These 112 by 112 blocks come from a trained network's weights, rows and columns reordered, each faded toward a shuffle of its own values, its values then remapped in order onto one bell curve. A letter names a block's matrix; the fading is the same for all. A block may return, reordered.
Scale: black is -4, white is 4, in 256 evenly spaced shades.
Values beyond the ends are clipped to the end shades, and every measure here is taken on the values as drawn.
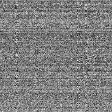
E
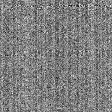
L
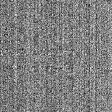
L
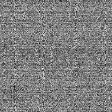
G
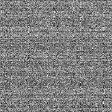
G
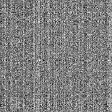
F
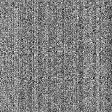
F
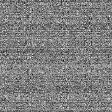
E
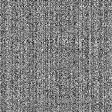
F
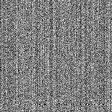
L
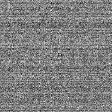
E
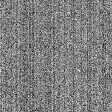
L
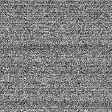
E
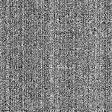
F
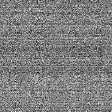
E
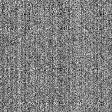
L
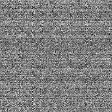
E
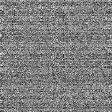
E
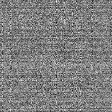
G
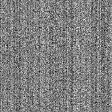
L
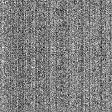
F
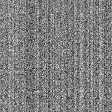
F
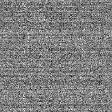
E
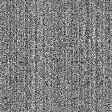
L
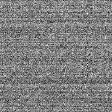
E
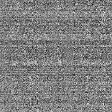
E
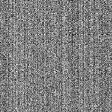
L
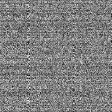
G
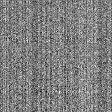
F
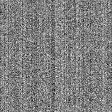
L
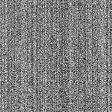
F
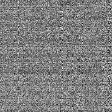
G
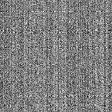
F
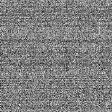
G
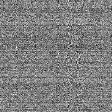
G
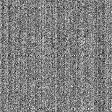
L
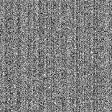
L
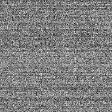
E
